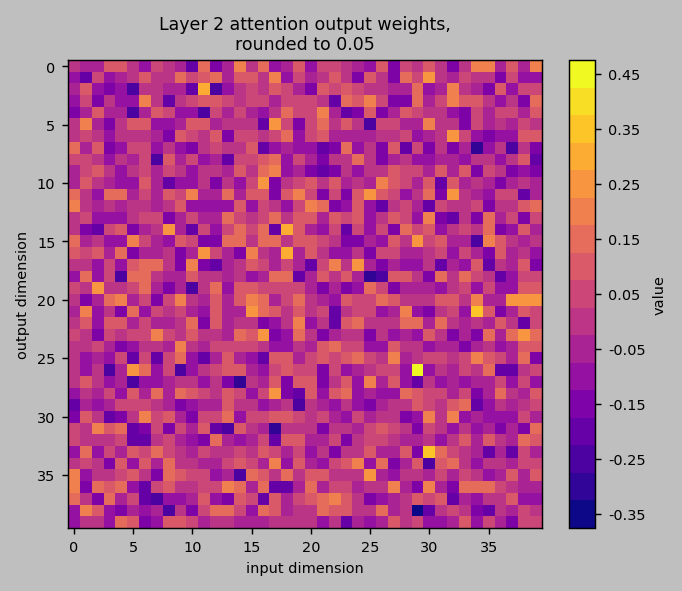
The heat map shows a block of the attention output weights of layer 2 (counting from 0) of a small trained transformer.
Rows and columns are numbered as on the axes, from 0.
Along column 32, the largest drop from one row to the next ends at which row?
7
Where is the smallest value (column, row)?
29, 38
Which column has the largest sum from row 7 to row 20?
16
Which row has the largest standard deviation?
26
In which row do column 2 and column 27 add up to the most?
36
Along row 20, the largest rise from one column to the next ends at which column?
37
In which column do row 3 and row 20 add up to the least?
22
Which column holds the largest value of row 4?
21
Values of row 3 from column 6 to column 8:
0.2 0 -0.2
